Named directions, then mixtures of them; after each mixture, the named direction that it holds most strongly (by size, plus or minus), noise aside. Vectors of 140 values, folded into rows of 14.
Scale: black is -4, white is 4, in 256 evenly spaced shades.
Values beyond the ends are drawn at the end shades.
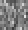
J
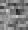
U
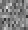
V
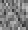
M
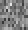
V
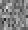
V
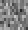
M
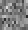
V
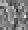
J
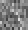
M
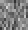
J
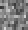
U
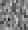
V
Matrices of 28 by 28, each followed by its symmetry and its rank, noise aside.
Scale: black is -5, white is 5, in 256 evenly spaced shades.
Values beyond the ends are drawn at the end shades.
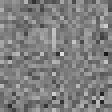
no symmetry, rank five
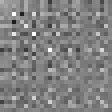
symmetric, rank three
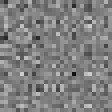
no symmetry, rank four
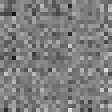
no symmetry, rank four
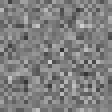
antisymmetric, rank four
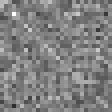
symmetric, rank five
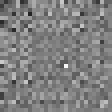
symmetric, rank four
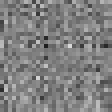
no symmetry, rank five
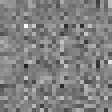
no symmetry, rank four
